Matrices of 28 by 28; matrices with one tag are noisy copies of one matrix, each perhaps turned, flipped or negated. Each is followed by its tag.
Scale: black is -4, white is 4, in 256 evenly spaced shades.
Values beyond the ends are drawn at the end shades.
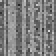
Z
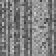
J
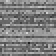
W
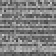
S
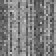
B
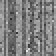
Z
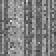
J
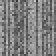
W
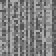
S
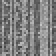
Z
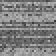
B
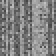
J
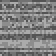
Z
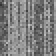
B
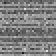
W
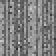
W
